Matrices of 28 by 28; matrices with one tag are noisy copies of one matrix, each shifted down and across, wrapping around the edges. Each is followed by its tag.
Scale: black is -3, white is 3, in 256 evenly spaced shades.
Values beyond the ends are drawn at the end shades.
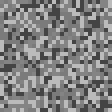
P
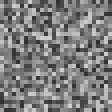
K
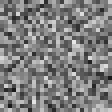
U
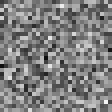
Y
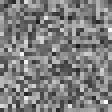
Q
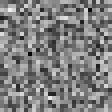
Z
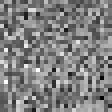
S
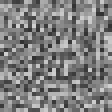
S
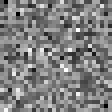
Q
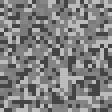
Q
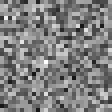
Q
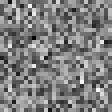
P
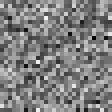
P
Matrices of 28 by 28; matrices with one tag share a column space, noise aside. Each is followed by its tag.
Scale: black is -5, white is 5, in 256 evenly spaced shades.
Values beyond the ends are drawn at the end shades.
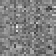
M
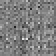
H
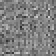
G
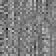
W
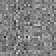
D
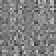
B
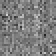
G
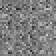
D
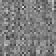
B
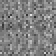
G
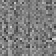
H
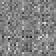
D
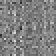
H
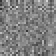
B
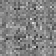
H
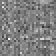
H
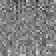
B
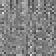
W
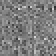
M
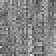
W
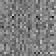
G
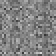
G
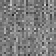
W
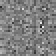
M
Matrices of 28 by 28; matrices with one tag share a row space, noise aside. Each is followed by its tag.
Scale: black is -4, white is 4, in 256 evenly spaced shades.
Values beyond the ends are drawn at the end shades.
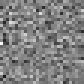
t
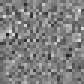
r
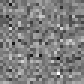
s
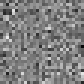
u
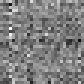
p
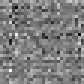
p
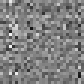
p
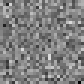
u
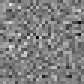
r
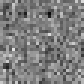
u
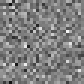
r
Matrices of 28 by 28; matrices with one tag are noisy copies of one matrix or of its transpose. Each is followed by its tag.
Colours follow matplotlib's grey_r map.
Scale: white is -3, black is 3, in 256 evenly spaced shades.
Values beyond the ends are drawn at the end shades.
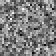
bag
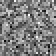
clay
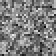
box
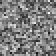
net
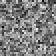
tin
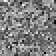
box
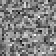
tin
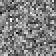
bag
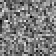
clay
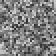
box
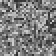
box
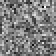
clay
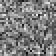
box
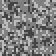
clay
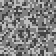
bag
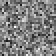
bag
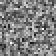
tin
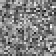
bag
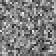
box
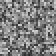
box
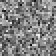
net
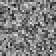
clay
